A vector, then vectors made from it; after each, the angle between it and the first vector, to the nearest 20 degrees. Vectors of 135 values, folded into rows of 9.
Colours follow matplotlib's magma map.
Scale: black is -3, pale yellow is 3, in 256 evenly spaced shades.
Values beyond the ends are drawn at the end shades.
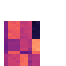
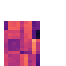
40 degrees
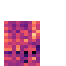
120 degrees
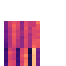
80 degrees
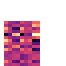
120 degrees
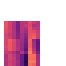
120 degrees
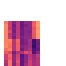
140 degrees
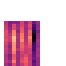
80 degrees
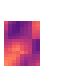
120 degrees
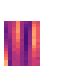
100 degrees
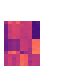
20 degrees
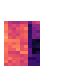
100 degrees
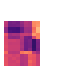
140 degrees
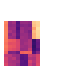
160 degrees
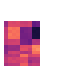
40 degrees
